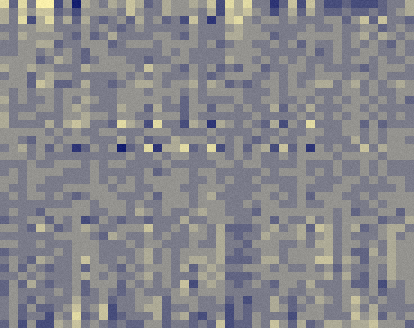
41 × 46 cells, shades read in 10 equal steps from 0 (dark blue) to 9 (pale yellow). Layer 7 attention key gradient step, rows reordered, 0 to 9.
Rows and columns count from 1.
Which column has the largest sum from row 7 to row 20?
1
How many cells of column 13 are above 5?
3
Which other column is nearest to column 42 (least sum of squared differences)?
39
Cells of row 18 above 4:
22
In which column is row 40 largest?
9
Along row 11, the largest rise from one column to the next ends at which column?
5
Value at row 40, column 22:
3
